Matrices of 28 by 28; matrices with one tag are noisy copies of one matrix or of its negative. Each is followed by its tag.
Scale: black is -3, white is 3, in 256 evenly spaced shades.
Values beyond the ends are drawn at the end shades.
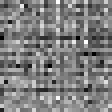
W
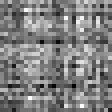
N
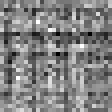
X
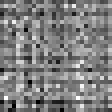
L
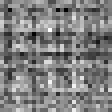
X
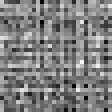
W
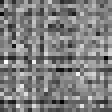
L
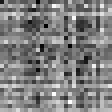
N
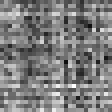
N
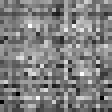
N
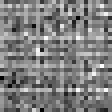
W
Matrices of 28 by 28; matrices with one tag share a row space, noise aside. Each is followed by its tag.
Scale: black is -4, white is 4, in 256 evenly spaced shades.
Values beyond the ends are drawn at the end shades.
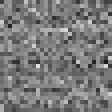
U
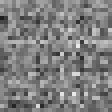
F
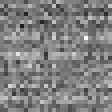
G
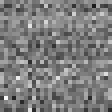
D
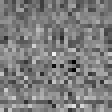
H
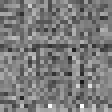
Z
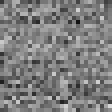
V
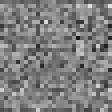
U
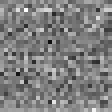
H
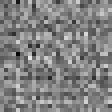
D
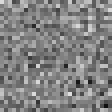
U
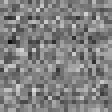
D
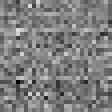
D
